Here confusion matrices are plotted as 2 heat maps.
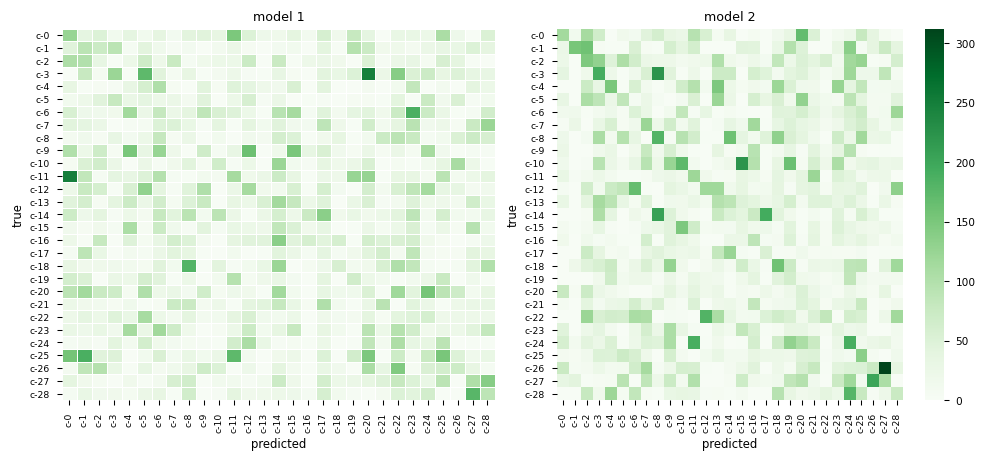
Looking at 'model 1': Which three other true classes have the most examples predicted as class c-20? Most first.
c-3, c-25, c-11
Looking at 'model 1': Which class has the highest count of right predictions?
c-25
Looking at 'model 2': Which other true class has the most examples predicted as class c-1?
c-27
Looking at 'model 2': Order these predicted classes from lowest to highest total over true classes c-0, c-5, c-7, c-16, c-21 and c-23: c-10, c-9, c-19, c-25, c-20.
c-10, c-19, c-9, c-25, c-20
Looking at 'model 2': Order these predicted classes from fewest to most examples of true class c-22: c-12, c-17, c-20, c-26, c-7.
c-26, c-20, c-17, c-7, c-12
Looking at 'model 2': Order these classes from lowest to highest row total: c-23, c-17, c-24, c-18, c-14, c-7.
c-17, c-23, c-7, c-14, c-18, c-24
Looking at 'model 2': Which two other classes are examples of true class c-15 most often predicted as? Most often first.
c-10, c-11
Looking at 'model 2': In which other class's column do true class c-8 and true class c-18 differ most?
c-14
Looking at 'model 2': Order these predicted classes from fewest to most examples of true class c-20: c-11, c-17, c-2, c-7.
c-7, c-17, c-11, c-2
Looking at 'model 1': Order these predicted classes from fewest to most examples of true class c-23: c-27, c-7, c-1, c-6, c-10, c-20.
c-10, c-1, c-27, c-7, c-20, c-6
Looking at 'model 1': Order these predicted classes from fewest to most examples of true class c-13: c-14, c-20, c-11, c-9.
c-11, c-20, c-9, c-14
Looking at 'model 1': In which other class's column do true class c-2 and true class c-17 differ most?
c-0
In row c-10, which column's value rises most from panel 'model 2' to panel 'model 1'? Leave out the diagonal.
c-14
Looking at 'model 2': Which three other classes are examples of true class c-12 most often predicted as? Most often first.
c-6, c-28, c-13
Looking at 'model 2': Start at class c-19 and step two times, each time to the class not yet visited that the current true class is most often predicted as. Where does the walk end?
c-11
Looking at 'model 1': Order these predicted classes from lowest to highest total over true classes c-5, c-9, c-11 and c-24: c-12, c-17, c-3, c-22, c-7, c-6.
c-7, c-17, c-3, c-22, c-6, c-12
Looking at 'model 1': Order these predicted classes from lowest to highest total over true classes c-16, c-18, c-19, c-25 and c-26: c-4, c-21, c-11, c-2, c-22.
c-4, c-21, c-2, c-11, c-22
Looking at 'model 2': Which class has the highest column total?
c-24
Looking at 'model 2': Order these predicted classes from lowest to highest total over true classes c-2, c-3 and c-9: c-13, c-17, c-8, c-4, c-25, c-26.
c-26, c-17, c-4, c-25, c-13, c-8
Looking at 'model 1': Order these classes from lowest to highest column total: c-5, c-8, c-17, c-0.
c-8, c-5, c-17, c-0
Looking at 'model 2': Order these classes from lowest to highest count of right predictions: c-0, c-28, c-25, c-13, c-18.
c-28, c-13, c-0, c-25, c-18
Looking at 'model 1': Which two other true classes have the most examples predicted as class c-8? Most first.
c-18, c-14
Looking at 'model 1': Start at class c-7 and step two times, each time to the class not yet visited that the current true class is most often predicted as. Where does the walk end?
c-27
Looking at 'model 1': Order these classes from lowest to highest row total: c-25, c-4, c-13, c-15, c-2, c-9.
c-4, c-15, c-2, c-13, c-9, c-25
